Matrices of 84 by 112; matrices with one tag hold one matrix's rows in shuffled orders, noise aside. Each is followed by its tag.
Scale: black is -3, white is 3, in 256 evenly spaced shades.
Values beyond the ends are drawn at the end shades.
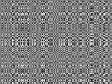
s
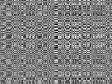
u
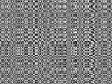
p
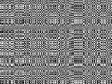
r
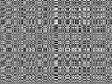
u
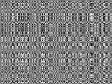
s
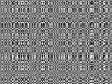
s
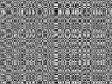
u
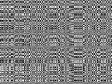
r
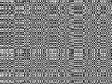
r
